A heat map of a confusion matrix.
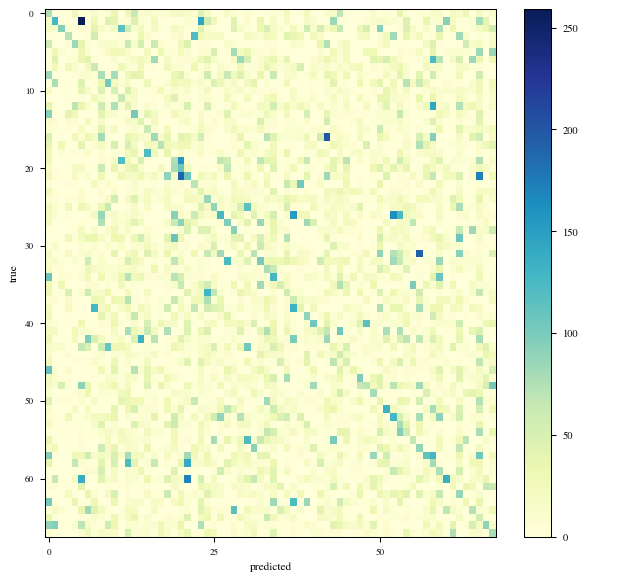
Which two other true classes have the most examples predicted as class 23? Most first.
1, 66
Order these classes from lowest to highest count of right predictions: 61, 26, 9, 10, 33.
61, 10, 33, 9, 26
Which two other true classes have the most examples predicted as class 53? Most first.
26, 54
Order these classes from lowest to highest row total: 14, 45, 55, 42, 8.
14, 45, 55, 8, 42
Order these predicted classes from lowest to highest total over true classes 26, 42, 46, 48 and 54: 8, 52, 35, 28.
35, 28, 8, 52
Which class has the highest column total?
65
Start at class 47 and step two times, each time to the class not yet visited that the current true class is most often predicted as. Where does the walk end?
24
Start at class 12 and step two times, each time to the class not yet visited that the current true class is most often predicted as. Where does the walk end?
21
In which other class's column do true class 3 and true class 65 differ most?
22
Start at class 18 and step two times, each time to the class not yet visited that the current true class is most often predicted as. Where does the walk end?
50
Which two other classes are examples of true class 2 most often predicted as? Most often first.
11, 50
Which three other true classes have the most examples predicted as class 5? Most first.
1, 60, 48
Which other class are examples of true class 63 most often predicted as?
37
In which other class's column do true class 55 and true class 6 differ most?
58
